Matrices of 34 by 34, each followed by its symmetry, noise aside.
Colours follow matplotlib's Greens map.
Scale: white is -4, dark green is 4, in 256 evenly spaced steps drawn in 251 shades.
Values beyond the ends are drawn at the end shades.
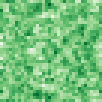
mirrored top to bottom.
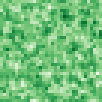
antisymmetric.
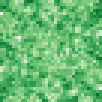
same after a half turn.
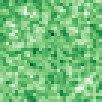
symmetric.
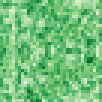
mirrored top to bottom.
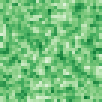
same after a half turn.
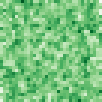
same after a half turn.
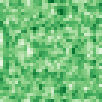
mirrored top to bottom.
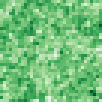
symmetric.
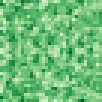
mirrored top to bottom.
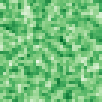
antisymmetric.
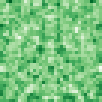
mirrored left to right.
